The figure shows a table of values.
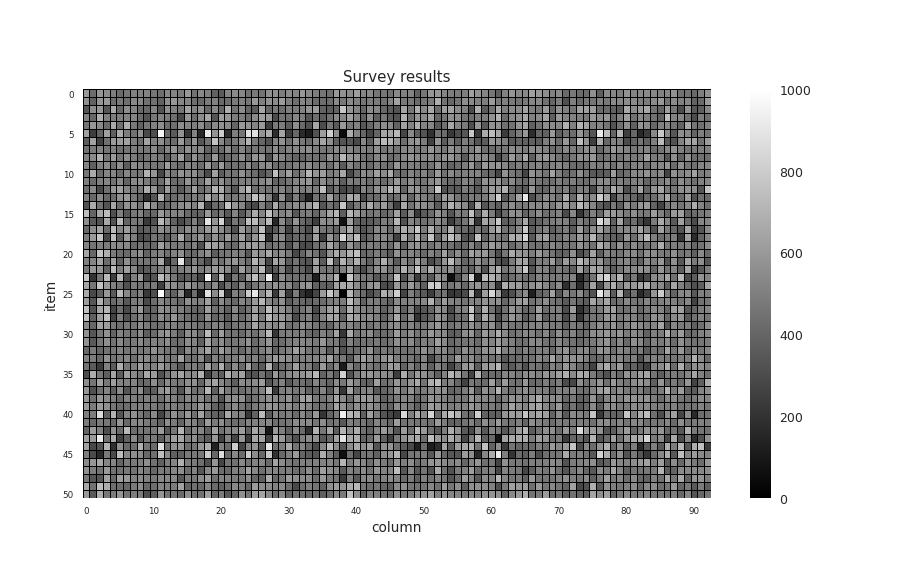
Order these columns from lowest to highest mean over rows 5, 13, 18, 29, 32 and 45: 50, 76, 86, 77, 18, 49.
50, 49, 86, 77, 18, 76
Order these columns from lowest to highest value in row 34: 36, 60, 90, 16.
36, 16, 90, 60
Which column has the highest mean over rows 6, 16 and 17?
76
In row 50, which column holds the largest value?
39
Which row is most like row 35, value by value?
14
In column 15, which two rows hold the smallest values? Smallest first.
25, 5
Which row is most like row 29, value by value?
1
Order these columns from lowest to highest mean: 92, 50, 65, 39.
50, 92, 65, 39
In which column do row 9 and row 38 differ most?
20
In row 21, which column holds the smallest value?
12
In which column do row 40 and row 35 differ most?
90
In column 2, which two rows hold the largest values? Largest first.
43, 40
